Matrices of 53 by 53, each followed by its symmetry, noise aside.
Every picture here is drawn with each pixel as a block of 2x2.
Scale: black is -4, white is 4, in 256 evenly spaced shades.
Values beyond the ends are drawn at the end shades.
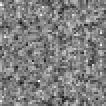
mirrored top to bottom.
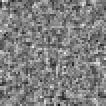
antisymmetric.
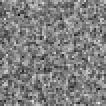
antisymmetric.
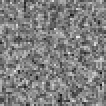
antisymmetric.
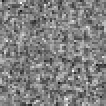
antisymmetric.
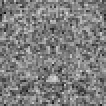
mirrored left to right.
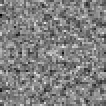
mirrored top to bottom.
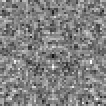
mirrored left to right.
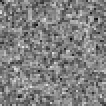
symmetric.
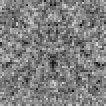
mirrored left to right.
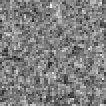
antisymmetric.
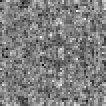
mirrored top to bottom.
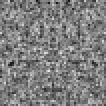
mirrored left to right.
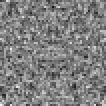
mirrored left to right.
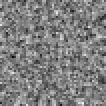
antisymmetric.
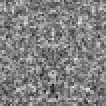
mirrored left to right.
